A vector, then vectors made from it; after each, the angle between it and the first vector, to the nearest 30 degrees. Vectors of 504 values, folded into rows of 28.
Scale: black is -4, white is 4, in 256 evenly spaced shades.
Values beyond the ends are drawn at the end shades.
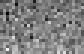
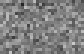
120 degrees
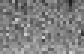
60 degrees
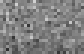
150 degrees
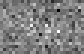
90 degrees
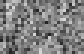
90 degrees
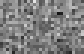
120 degrees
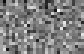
120 degrees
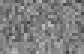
60 degrees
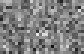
90 degrees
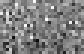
150 degrees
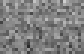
120 degrees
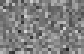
90 degrees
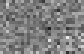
90 degrees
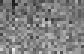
60 degrees
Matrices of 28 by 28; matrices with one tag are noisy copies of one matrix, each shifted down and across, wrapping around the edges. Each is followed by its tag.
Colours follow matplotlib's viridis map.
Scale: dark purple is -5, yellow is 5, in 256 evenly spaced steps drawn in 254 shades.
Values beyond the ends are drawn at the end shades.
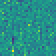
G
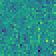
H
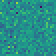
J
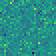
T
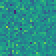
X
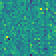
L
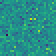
J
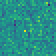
L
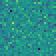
T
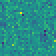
L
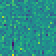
G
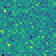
T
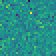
T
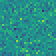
T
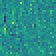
G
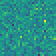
J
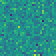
J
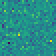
X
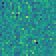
L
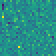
G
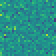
X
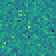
J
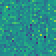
L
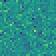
T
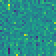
G
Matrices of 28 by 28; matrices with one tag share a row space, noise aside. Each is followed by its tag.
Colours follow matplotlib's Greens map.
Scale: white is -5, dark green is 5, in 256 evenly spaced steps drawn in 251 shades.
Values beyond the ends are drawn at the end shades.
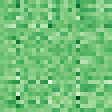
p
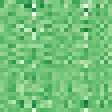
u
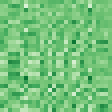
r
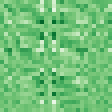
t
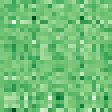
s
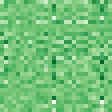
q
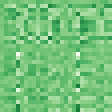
p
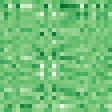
t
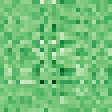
t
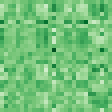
q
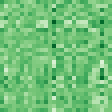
q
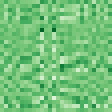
t
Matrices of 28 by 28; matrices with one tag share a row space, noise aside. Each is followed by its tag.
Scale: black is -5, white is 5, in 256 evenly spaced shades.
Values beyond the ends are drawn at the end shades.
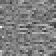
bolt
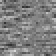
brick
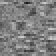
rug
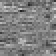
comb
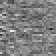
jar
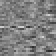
rug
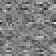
bolt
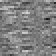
brick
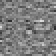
bolt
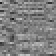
jar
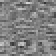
rug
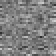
bolt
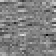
comb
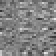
bolt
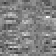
brick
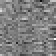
bolt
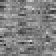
comb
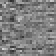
jar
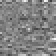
bolt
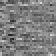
jar
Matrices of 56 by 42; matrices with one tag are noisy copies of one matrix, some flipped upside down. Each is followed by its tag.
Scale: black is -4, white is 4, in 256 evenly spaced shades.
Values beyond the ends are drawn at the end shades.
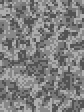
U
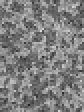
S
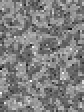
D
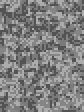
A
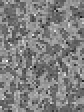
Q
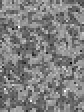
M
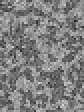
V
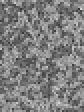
M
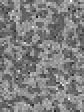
V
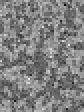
U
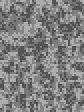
U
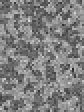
S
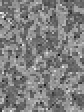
Q
